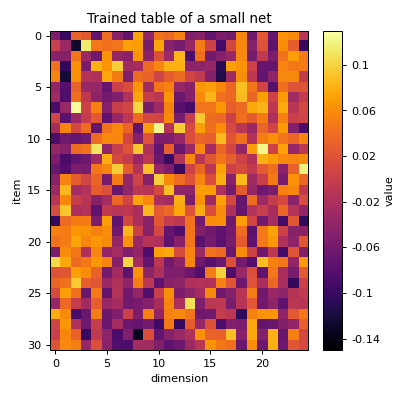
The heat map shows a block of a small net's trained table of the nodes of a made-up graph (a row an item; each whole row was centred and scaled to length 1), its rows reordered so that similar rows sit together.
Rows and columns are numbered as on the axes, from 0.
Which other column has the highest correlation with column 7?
20
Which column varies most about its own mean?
1
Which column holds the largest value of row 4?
5
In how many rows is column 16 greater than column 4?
18
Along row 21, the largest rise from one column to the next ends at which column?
10
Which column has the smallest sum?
12
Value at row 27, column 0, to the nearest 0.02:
0.08
